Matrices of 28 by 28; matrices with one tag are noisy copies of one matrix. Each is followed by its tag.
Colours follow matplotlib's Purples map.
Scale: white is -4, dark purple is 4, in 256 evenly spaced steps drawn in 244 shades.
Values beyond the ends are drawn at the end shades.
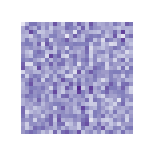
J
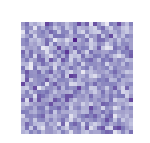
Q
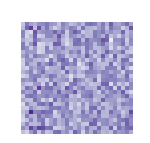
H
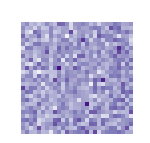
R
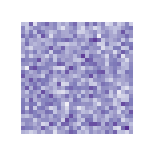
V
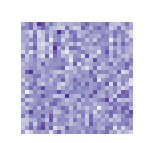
H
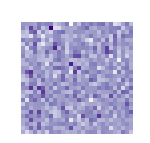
H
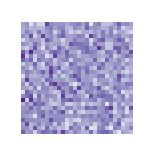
Q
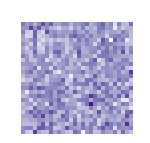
H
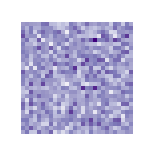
V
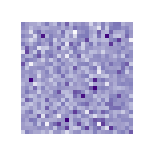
R
